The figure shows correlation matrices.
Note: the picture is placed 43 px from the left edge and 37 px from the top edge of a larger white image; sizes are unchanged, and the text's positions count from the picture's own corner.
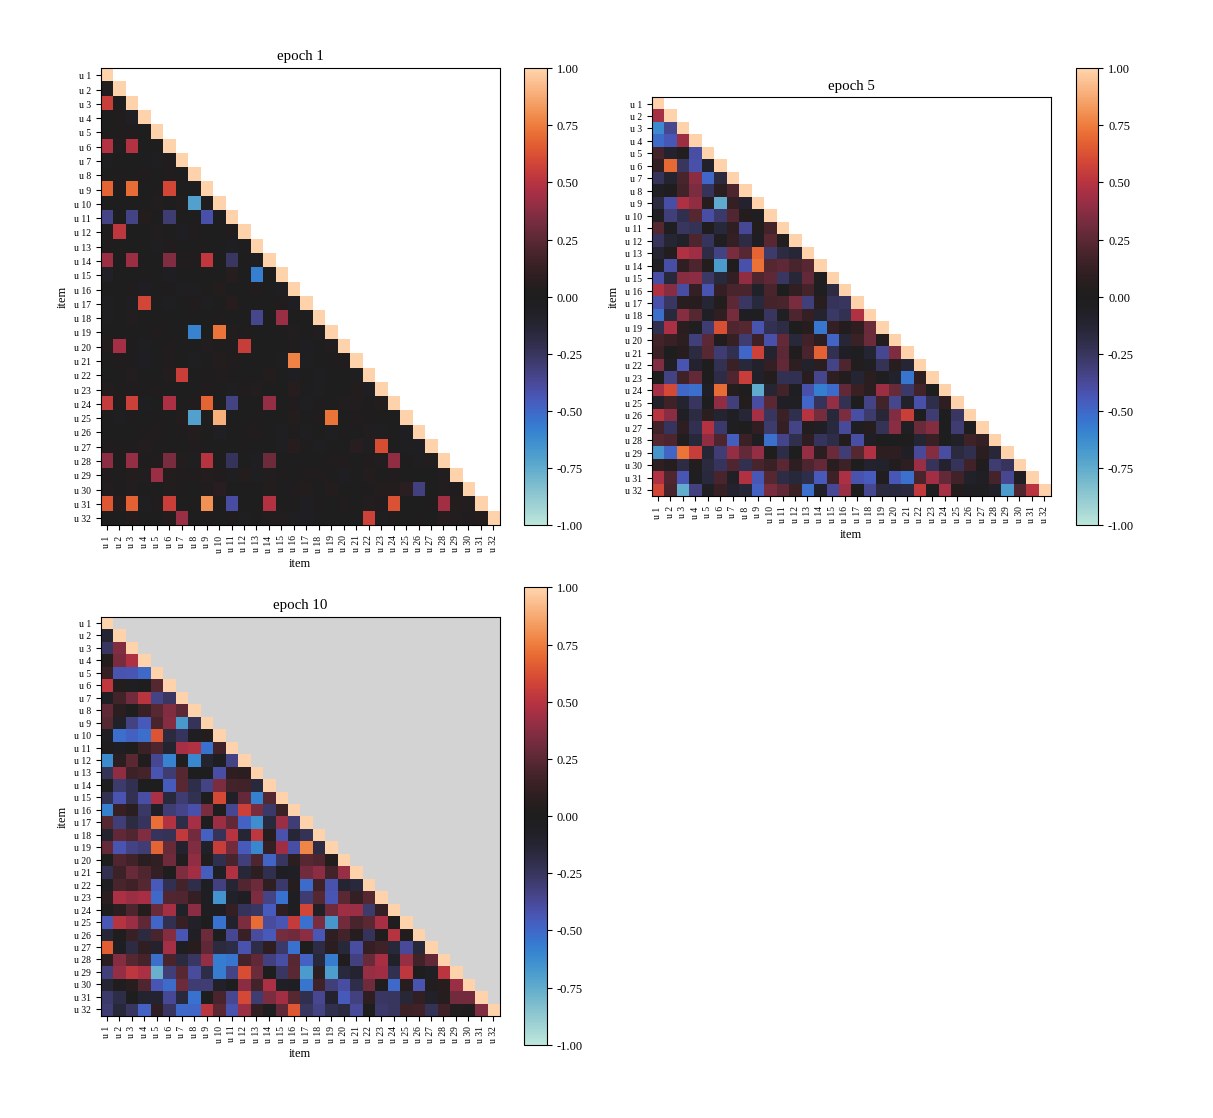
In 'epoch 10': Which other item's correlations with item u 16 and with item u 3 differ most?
u 32
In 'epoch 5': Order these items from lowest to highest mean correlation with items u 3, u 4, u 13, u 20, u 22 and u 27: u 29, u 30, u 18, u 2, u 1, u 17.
u 2, u 1, u 17, u 30, u 18, u 29
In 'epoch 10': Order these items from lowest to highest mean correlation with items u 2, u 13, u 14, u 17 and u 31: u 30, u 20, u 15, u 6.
u 6, u 20, u 15, u 30
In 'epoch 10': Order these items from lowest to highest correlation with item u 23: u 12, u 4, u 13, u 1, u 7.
u 12, u 1, u 7, u 13, u 4
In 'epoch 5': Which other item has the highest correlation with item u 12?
u 17
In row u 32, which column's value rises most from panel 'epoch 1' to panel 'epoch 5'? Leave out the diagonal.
u 1
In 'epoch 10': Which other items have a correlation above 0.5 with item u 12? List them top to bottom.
u 16, u 29, u 31
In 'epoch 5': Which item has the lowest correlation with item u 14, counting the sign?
u 6
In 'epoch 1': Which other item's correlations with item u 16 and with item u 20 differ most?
u 21
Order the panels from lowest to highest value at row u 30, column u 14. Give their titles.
epoch 1, epoch 5, epoch 10
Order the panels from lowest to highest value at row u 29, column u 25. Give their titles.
epoch 5, epoch 1, epoch 10
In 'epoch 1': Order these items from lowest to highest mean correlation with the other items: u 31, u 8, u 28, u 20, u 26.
u 8, u 26, u 20, u 28, u 31
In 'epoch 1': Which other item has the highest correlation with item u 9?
u 31
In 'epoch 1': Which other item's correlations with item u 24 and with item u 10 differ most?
u 25
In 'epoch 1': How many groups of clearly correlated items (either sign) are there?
10
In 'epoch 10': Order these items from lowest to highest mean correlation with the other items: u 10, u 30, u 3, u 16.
u 10, u 30, u 16, u 3
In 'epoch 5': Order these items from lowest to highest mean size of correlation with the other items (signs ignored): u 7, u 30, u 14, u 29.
u 30, u 7, u 14, u 29
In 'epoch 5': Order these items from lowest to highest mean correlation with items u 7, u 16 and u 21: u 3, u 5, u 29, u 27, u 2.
u 5, u 27, u 3, u 29, u 2
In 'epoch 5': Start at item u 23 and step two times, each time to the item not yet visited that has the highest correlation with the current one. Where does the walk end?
u 31
